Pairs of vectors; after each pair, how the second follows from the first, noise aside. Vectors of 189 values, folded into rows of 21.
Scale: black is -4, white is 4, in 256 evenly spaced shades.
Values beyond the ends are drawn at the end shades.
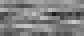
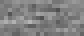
reversed, negated, shrunk.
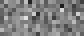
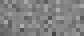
reversed, shrunk.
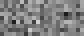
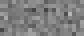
wrapped around, shrunk.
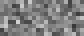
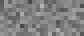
wrapped around, shrunk.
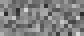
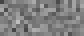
wrapped around, shrunk.
